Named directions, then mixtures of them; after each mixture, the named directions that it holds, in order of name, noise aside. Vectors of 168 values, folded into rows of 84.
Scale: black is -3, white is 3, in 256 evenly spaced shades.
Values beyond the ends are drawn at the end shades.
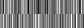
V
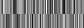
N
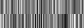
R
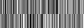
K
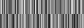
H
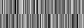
H, N.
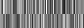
N.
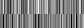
V.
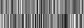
R.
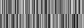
H.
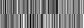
K.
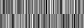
H, N.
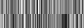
H, R.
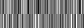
V.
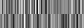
H, R.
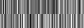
K, V.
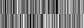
K.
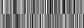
N.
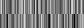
H.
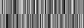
H, N.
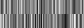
R.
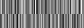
H, V.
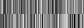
K, R.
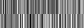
K, V.
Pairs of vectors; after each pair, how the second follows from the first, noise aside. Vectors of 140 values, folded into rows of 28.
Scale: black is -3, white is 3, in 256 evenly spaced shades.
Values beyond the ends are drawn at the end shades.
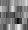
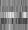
wrapped around, partly zeroed.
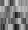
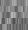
wrapped around, negated, shrunk.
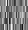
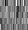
reversed, partly zeroed.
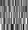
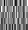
reversed.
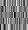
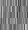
wrapped around, negated, shrunk.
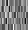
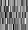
negated.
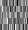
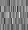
wrapped around, negated, shrunk.
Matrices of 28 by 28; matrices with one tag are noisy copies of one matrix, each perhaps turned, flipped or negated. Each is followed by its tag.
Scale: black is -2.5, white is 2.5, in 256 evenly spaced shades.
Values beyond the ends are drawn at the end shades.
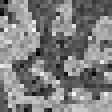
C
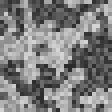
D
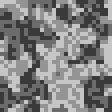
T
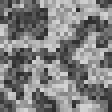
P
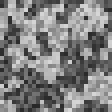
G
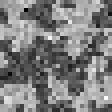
T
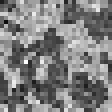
G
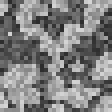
P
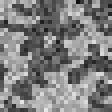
D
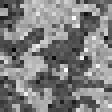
D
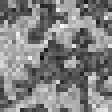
D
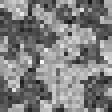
T
